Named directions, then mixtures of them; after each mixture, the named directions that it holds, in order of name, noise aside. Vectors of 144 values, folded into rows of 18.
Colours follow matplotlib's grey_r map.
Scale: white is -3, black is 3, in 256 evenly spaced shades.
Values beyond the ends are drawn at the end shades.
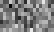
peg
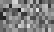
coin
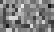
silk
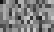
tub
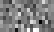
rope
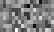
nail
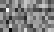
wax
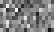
silk, wax.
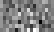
rope.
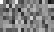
coin, silk, tub.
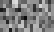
coin, rope, wax.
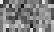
peg, silk, tub.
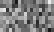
coin, wax.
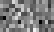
coin, rope, silk.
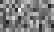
silk, tub, wax.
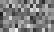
coin, rope, wax.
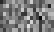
coin, tub.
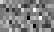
nail, tub, wax.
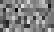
peg, silk, wax.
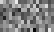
coin, rope, tub.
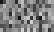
tub.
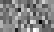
rope.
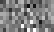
nail, rope, tub.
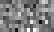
rope.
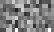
coin, nail, silk.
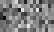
coin.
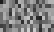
tub.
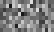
coin.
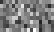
rope, silk, tub.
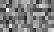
wax.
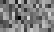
peg, tub.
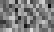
peg, silk.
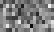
silk.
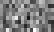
rope, silk.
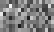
coin, peg.
